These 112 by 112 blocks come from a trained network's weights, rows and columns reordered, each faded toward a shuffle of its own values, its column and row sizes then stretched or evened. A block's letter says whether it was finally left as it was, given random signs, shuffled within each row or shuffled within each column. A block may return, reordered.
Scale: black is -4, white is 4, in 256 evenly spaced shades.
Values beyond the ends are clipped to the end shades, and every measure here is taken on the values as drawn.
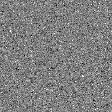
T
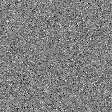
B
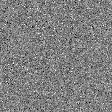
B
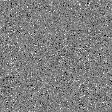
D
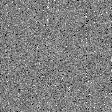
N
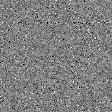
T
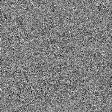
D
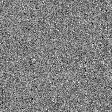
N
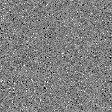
T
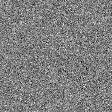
D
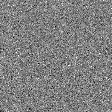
D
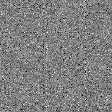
T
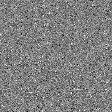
D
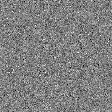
D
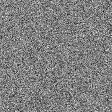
N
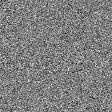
D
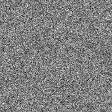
N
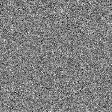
D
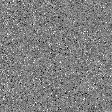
N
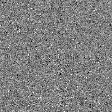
T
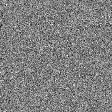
B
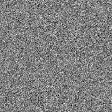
T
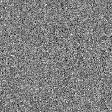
T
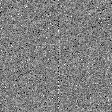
N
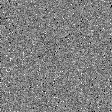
N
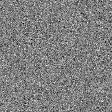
D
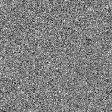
T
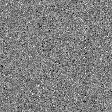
N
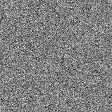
N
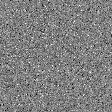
B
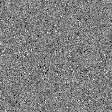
D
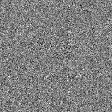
T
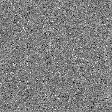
D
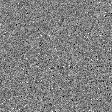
D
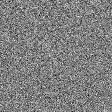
B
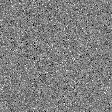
N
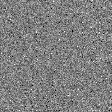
T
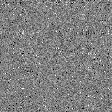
T
